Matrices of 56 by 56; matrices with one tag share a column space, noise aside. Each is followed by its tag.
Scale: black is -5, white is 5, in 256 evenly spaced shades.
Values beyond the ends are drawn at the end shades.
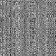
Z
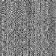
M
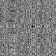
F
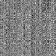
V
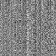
V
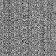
V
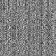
V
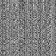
V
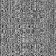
F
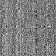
F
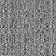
F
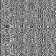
F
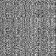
Z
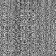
V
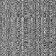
Z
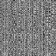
M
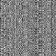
Z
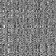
F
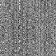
V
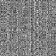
M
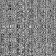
F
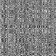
F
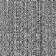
M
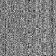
F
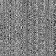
V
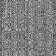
M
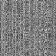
M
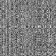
F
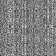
F
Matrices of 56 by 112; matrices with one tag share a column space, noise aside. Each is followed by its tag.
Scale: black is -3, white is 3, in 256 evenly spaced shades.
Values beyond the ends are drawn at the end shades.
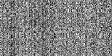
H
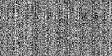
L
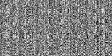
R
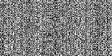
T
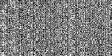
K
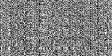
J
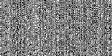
K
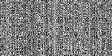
T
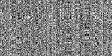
L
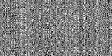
K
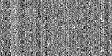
K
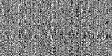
R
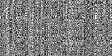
L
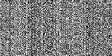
T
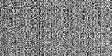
H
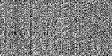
T
